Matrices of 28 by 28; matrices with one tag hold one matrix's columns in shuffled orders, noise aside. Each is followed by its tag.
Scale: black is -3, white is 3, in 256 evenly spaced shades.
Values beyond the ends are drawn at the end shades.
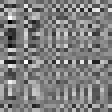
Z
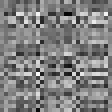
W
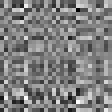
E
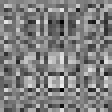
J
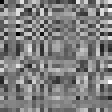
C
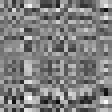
E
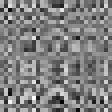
E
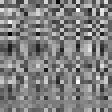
C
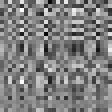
C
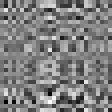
E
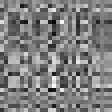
J
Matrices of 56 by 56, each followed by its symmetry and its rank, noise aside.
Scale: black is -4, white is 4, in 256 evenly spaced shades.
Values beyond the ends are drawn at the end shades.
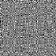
antisymmetric, rank six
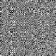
no symmetry, rank eight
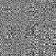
no symmetry, rank six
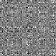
no symmetry, rank six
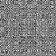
antisymmetric, rank eight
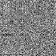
no symmetry, rank twelve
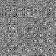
symmetric, rank eight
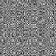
no symmetry, rank six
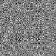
no symmetry, rank eight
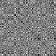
symmetric, rank six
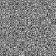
antisymmetric, rank eight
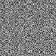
no symmetry, rank twelve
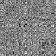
symmetric, rank eight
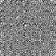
symmetric, rank eight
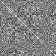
symmetric, rank eight
